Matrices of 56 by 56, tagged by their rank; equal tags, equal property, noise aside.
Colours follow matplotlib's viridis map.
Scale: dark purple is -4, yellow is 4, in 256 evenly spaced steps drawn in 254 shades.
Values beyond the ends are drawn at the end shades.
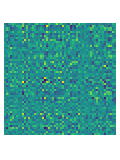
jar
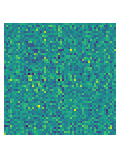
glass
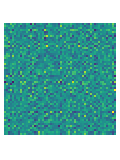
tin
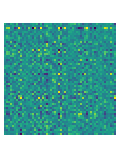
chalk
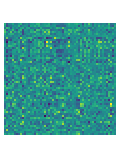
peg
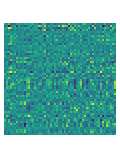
peg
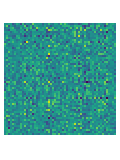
tin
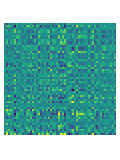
chalk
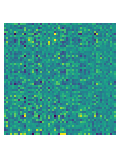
peg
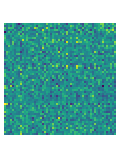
glass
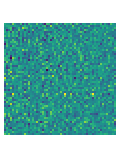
tin
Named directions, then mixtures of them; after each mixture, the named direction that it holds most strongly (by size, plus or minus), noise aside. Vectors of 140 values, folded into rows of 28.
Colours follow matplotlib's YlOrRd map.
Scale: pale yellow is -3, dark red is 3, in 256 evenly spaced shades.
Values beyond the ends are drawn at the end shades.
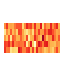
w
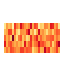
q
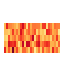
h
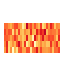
h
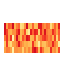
q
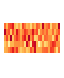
w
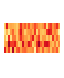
h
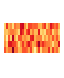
h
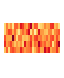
q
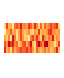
w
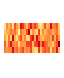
q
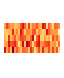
h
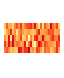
w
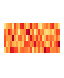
q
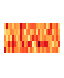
h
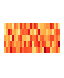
q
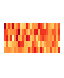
q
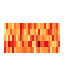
h
